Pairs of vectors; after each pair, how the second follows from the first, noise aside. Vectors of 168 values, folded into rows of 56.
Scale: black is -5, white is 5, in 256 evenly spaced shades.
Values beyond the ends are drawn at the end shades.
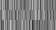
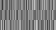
shuffled.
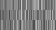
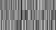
sign-scrambled.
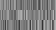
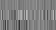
partly zeroed.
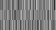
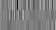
wrapped around, partly zeroed.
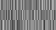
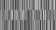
shuffled.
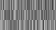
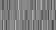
wrapped around, partly zeroed.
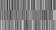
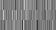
wrapped around, partly zeroed.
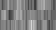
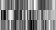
negated, scaled up.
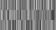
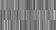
reversed, partly zeroed.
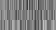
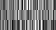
negated, scaled up.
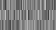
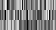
negated, scaled up.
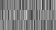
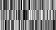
reversed, scaled up.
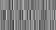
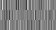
wrapped around, partly zeroed.
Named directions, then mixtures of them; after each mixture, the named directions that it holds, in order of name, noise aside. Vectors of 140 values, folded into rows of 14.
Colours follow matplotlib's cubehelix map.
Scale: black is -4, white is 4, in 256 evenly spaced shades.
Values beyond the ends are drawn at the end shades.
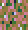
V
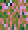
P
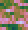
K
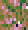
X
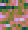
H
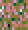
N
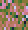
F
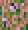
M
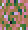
V.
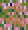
N, P.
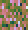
V, X.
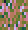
N, P, X.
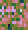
K, M, N.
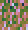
M.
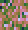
H, P.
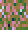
N.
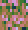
H, M, X.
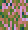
P.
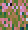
M, P.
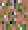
V.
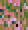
N, X.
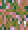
F.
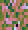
P, X.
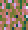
F, X.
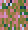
P.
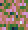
F, K.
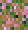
F.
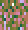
M, V.
